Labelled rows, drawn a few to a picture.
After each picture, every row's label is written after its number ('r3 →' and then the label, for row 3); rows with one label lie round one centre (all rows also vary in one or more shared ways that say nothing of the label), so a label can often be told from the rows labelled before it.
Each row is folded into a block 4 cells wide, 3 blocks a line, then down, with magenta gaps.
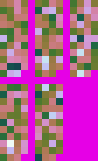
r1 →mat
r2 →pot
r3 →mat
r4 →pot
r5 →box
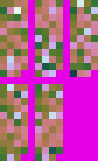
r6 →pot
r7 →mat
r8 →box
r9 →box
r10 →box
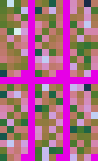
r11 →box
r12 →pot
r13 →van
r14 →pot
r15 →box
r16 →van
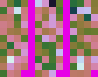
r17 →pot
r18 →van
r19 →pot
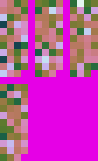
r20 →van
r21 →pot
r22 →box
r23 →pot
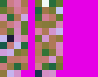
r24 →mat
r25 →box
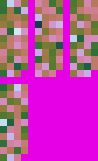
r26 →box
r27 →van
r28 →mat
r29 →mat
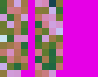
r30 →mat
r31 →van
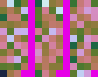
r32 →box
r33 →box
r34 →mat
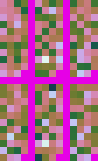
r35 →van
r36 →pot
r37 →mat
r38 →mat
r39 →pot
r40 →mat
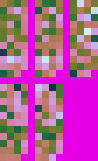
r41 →pot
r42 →pot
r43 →box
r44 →van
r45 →van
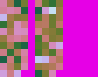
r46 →van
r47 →pot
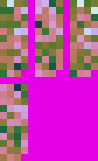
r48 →box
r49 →van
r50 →box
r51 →van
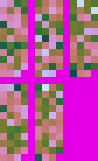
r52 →van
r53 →mat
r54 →box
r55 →van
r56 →box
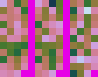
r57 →van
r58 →van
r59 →pot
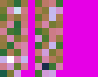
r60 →pot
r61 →mat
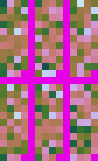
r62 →box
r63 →mat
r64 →box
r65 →box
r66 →box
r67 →van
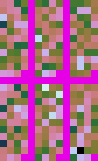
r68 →van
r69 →mat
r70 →pot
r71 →van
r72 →box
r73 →mat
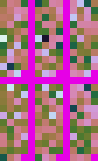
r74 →mat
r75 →mat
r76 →van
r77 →box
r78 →box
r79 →van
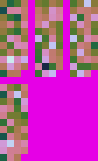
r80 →pot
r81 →mat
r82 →mat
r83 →pot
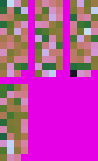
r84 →box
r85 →mat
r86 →box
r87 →pot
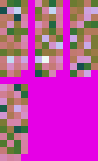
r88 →pot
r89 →pot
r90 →mat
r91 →van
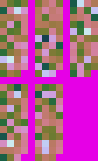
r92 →pot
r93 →mat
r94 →box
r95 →pot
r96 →pot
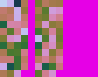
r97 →van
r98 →mat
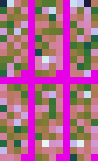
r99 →box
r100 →pot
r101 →van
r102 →van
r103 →pot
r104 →pot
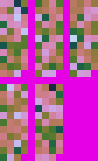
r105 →van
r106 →mat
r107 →mat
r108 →box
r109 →van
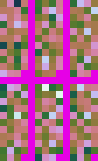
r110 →van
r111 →pot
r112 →box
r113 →box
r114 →box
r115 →box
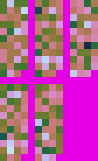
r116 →box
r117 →pot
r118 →van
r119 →pot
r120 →mat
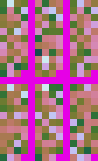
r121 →box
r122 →pot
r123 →box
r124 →box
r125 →box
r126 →mat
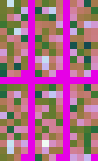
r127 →box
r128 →pot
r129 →van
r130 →pot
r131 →pot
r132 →van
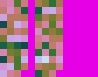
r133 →van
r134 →pot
